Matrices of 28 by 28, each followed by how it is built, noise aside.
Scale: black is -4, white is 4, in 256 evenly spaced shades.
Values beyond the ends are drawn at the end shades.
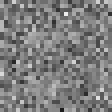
repeating rows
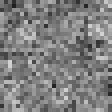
smooth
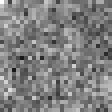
smooth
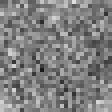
smooth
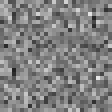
repeating rows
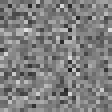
low rank
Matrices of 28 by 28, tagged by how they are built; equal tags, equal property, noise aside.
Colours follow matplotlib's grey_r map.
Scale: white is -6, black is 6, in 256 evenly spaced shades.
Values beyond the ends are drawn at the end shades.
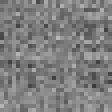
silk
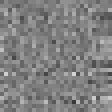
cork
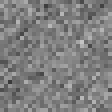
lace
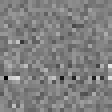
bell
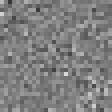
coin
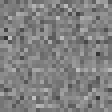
bell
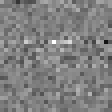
bell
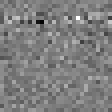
bell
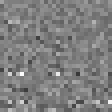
bell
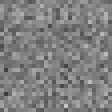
silk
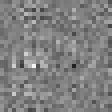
cork
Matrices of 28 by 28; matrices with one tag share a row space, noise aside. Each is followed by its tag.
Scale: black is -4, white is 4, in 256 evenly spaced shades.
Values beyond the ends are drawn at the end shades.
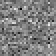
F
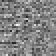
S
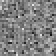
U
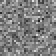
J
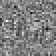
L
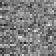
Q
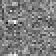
F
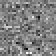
S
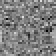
L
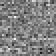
F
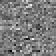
S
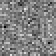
Q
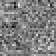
F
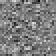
S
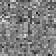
Q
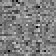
S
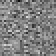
S
